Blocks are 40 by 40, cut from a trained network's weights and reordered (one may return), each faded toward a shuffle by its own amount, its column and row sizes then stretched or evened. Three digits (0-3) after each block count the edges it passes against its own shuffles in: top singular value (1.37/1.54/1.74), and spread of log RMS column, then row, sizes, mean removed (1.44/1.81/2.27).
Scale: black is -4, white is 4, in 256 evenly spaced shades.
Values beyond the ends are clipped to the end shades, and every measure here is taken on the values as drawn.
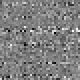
0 1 3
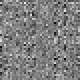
3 3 0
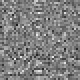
2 0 1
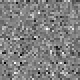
0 0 2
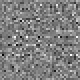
2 0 2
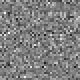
2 0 2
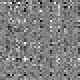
2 3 2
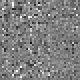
1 2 2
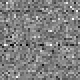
1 0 1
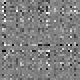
2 3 3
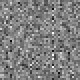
2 2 0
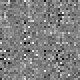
1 3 2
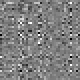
3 3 2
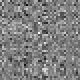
3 3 1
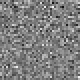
1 0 2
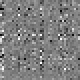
2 3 2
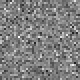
0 0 0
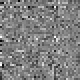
2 1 3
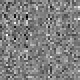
2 2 1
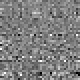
3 1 3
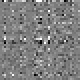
3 3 3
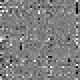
2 3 2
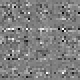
1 2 3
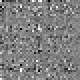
0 2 3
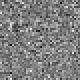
1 0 1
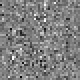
0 1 0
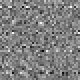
2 0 2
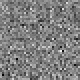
2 0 1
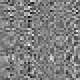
3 3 0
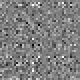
1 2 2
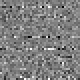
1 0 3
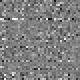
1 1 3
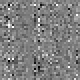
0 3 2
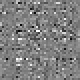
2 3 3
